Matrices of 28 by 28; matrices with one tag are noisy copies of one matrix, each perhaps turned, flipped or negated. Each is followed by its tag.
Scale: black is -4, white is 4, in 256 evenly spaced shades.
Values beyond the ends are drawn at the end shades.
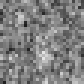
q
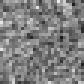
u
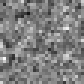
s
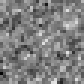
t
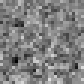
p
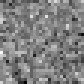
u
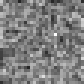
u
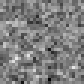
p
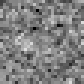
q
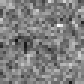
q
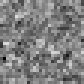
s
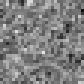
t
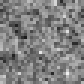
t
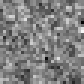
t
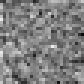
u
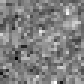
t
